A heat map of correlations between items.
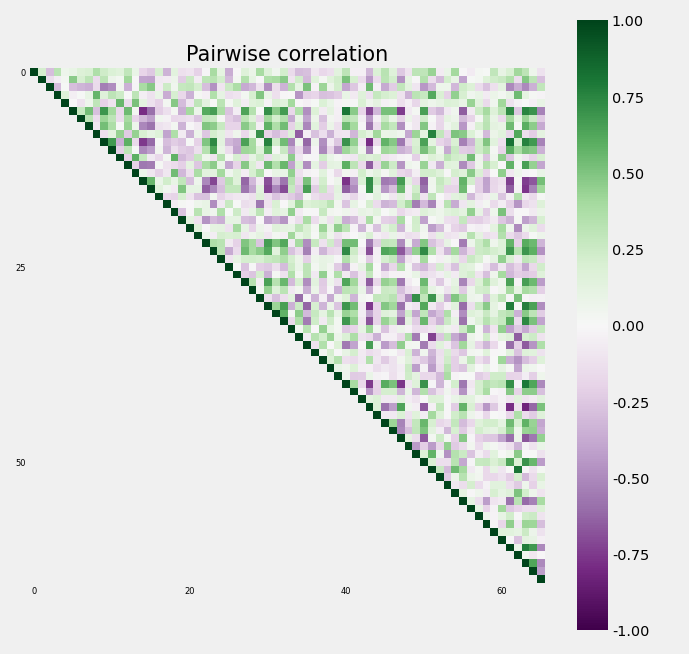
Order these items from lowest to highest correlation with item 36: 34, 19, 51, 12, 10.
51, 19, 10, 12, 34
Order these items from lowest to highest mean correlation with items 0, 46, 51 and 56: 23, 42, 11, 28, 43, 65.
43, 65, 42, 28, 11, 23
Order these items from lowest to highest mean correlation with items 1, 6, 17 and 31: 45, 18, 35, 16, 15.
15, 35, 16, 18, 45
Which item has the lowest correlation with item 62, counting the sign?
34
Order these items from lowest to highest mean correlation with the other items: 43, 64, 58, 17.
43, 17, 58, 64
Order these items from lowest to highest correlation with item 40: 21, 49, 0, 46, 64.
21, 49, 0, 46, 64
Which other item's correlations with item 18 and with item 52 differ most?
60
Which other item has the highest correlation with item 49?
29
